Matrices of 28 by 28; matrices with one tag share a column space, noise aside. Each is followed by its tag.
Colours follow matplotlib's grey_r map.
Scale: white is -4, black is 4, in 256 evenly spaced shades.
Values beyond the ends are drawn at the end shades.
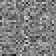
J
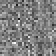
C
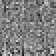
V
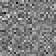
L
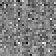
C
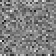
J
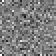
J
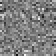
J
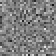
J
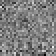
V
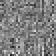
V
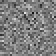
L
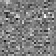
L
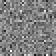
J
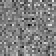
C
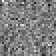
C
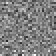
J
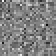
C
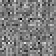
C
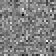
J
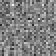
C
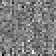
V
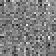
C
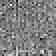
V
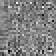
V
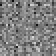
C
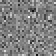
J
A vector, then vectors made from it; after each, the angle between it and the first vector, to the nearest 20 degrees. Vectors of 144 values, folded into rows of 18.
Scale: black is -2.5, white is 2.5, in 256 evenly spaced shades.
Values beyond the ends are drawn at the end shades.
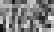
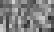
160 degrees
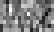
60 degrees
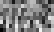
20 degrees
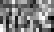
160 degrees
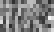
20 degrees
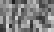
20 degrees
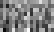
100 degrees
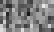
140 degrees
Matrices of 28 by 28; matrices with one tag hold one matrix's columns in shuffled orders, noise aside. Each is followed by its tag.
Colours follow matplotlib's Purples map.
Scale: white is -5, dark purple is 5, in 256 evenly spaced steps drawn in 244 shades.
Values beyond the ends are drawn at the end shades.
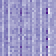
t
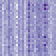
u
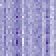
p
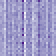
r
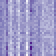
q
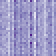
r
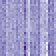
q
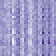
p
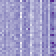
r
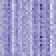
u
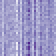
q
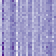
q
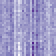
q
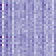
u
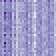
r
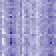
p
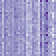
r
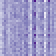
r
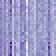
q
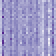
p
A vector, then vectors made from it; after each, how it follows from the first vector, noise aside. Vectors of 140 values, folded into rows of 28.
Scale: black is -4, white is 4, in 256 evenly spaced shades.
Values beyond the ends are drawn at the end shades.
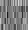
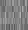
reversed, negated, shrunk.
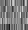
reversed, negated.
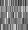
negated.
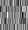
sign-scrambled.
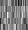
negated.
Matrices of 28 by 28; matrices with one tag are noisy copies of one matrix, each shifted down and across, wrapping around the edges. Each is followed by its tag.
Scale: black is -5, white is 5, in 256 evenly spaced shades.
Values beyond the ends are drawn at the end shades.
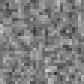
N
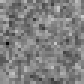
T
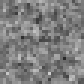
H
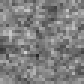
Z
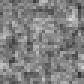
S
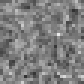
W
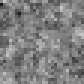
S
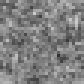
Z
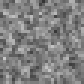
W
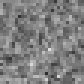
T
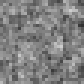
S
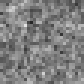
T
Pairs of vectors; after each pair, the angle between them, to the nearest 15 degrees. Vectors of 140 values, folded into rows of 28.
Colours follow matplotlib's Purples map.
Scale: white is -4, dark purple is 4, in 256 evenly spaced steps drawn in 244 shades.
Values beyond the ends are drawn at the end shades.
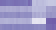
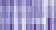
60 degrees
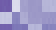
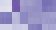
165 degrees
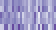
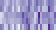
150 degrees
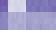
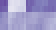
15 degrees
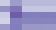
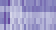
150 degrees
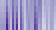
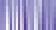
165 degrees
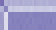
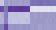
105 degrees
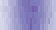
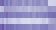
105 degrees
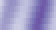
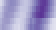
15 degrees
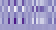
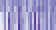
75 degrees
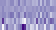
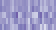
75 degrees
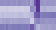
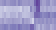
15 degrees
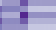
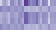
60 degrees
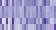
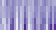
60 degrees
